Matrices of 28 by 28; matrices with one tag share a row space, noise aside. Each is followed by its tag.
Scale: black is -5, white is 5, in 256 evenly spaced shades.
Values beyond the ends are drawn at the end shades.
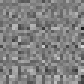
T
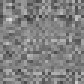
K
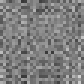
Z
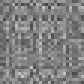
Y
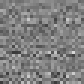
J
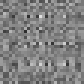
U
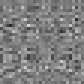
K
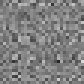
T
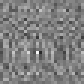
U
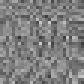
Y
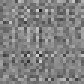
U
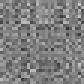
Z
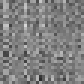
U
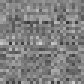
J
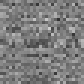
J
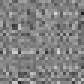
T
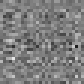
K
